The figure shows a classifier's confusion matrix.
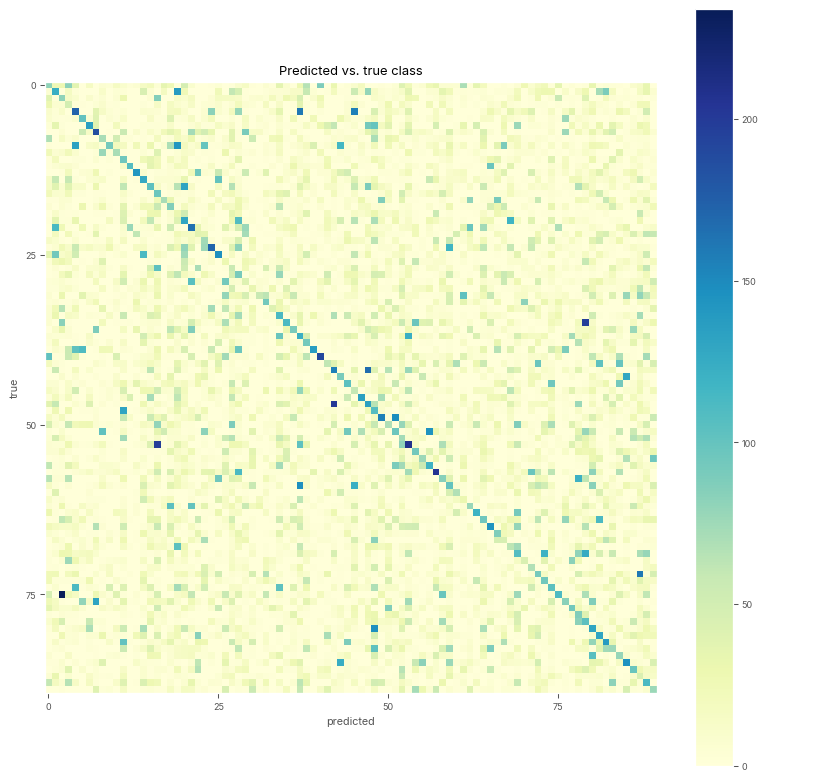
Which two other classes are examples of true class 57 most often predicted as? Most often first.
28, 71
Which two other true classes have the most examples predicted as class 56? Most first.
51, 14
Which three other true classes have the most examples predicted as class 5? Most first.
39, 76, 7
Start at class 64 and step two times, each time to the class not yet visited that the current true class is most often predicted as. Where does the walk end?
22
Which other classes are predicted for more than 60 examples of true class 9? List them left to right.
4, 18, 19, 23, 43, 67
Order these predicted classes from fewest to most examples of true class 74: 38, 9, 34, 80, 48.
80, 38, 9, 48, 34
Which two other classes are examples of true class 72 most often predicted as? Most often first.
87, 32
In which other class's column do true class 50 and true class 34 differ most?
69
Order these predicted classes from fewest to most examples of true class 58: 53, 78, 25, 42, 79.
42, 53, 79, 25, 78
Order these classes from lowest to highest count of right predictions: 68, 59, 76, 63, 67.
67, 68, 76, 59, 63
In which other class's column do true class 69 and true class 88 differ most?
79
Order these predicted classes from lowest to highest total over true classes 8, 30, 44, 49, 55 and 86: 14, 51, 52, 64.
14, 64, 52, 51
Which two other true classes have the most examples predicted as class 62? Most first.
21, 17
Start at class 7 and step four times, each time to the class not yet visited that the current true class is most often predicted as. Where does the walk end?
19
